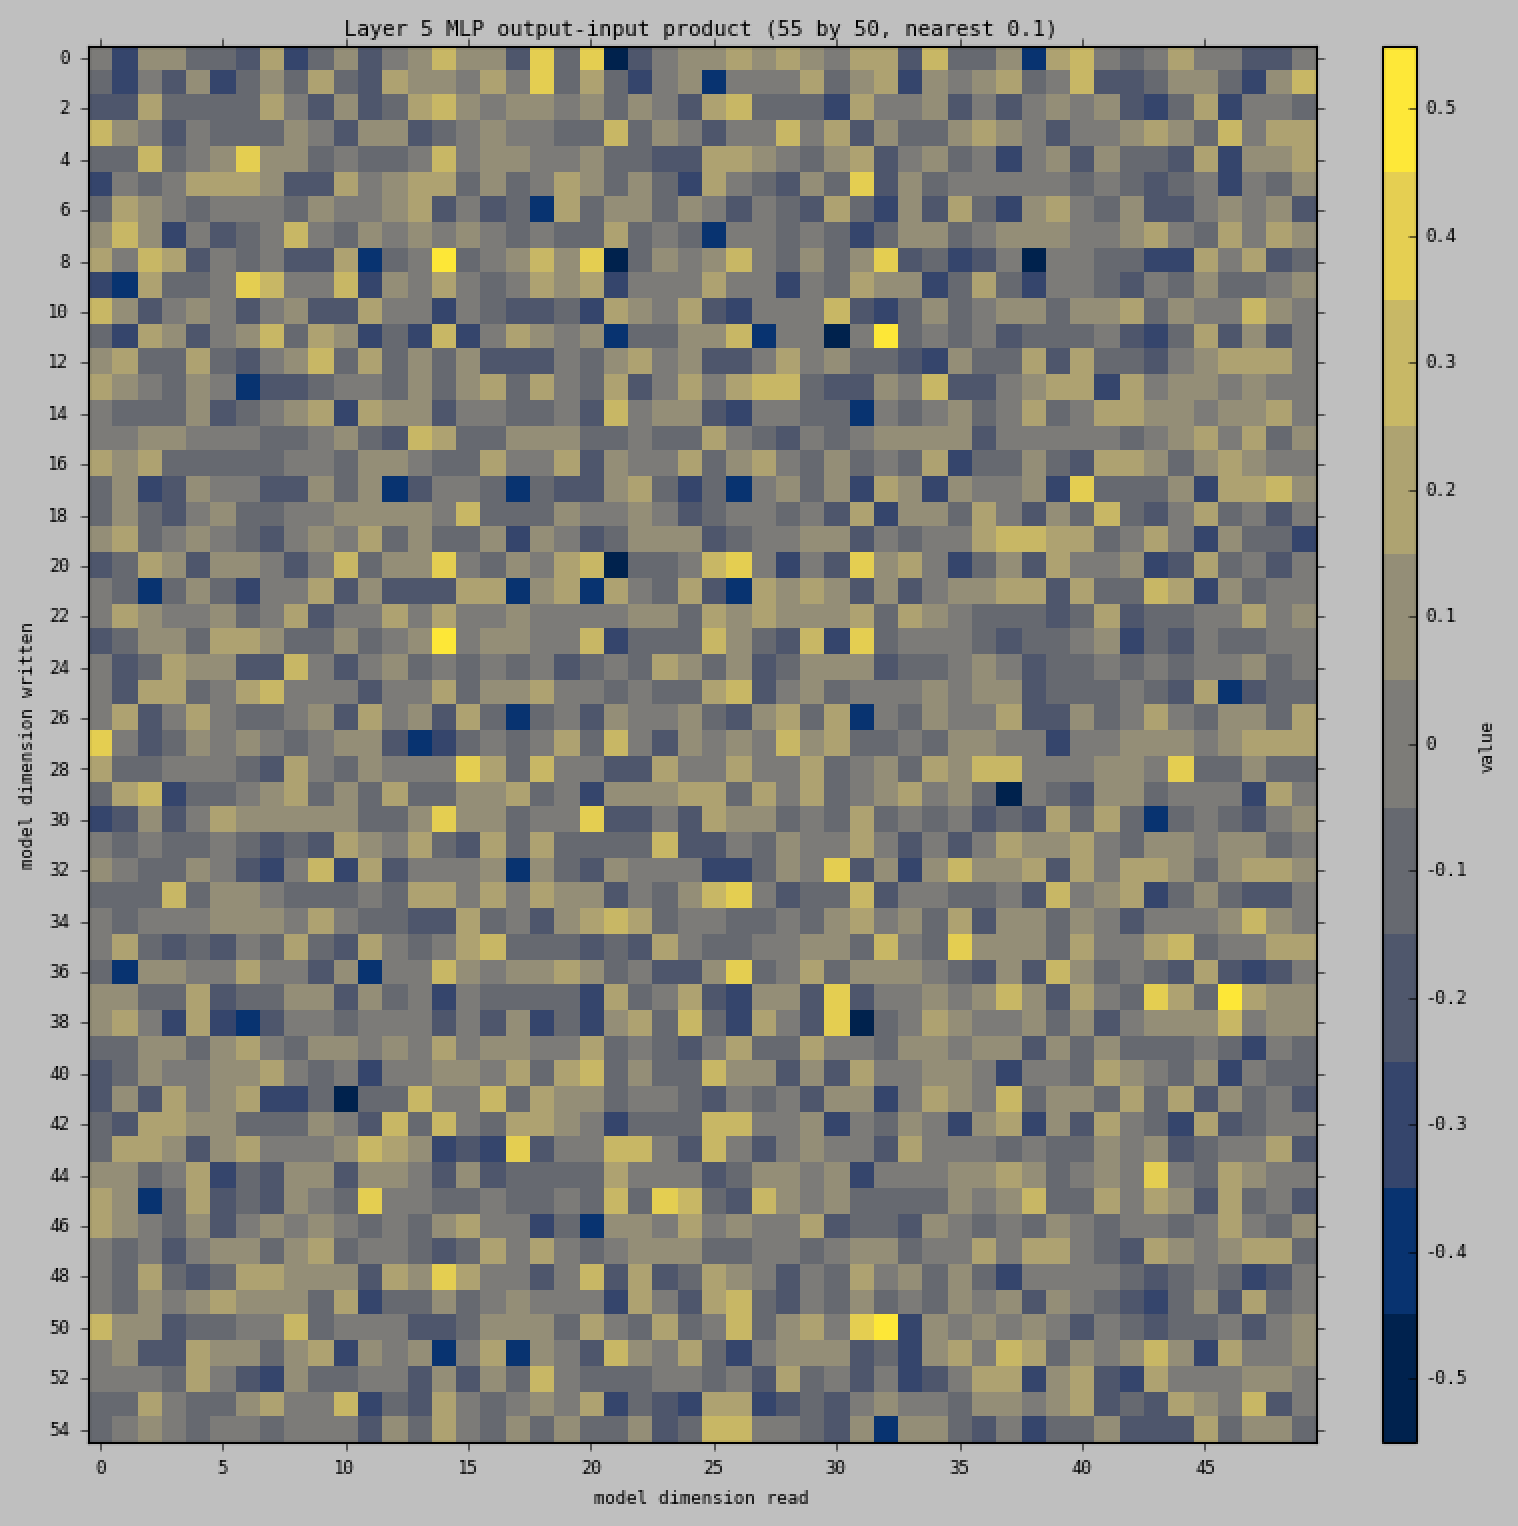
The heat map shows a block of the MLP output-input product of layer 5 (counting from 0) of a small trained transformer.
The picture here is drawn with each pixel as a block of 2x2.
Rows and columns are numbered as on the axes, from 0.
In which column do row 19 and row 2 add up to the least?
49
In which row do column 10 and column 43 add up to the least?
41
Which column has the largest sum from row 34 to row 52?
37
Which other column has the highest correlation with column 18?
16
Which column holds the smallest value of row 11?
30
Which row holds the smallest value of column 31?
38
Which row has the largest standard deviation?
8
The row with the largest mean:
28
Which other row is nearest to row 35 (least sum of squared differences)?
3
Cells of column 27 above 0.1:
7
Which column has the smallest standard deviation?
19
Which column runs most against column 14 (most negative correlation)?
21
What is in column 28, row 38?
0
